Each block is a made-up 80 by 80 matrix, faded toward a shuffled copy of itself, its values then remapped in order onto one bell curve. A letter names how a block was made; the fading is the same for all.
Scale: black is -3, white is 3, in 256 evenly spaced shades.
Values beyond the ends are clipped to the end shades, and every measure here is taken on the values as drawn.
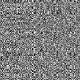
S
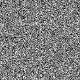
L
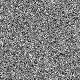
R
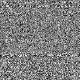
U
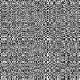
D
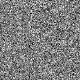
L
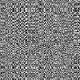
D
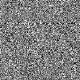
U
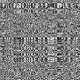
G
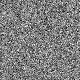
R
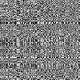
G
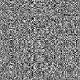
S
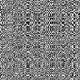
D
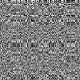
G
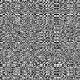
G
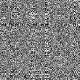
S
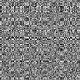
G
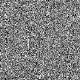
L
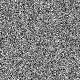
R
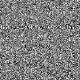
U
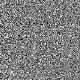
U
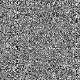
U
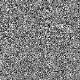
U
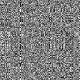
S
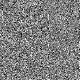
L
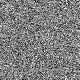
R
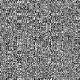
S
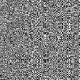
S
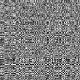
G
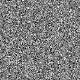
L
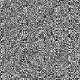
S
